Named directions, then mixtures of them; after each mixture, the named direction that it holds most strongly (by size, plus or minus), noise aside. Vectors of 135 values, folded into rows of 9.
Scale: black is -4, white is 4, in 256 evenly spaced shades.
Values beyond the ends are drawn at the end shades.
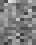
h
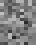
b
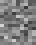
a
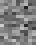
a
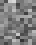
h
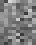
h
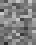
h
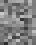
b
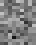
b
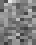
h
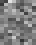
h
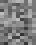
b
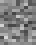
a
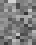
h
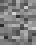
a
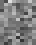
h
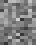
h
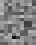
b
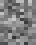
b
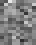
h
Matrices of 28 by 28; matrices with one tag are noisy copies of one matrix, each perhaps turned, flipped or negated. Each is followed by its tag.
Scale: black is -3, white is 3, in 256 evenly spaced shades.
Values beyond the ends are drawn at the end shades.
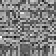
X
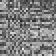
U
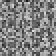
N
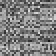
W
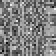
X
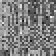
U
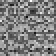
N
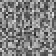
N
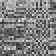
U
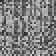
W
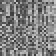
U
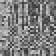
U
